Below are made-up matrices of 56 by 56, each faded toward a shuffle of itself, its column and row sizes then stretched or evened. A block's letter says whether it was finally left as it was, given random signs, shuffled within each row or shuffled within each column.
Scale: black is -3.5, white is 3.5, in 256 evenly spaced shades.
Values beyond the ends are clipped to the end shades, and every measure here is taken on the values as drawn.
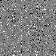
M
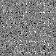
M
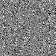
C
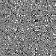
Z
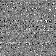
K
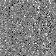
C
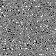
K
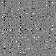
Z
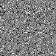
M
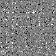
M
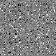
M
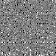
Z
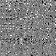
Z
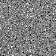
C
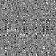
Z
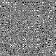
Z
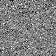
K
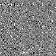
Z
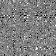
M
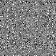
M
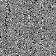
C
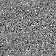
K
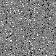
C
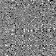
Z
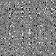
Z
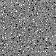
C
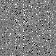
C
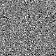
M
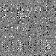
Z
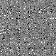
M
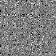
M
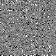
M
